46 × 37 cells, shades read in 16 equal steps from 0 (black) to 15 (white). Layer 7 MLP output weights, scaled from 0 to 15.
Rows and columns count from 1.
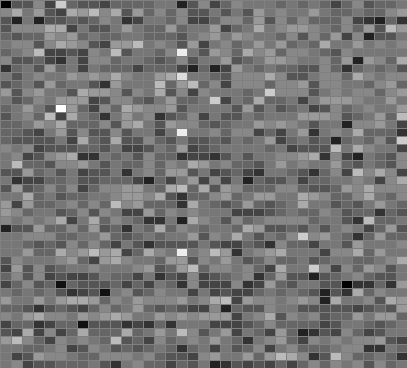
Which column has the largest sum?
11
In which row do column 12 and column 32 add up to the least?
36
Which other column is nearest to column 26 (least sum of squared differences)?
27
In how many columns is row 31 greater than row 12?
6
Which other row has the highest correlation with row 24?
33
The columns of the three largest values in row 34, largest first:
29, 18, 26
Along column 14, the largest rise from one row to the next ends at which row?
32
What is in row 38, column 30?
2
